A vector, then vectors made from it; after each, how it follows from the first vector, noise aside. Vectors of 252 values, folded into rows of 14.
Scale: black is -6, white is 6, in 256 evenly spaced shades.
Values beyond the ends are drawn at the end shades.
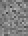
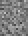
reversed.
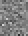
wrapped around, negated.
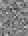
negated.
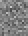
negated.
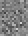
reversed, negated.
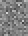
negated.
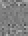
negated, partly zeroed.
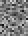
wrapped around, scaled up.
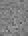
reversed, shrunk.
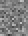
reversed, negated.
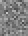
negated.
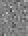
negated, partly zeroed.
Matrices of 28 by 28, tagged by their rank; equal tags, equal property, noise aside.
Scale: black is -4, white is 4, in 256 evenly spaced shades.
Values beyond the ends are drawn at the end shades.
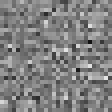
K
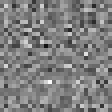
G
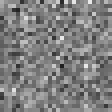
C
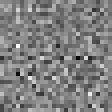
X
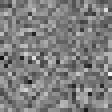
C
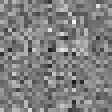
G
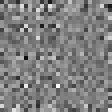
G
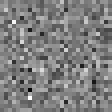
X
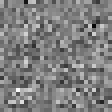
C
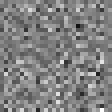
X
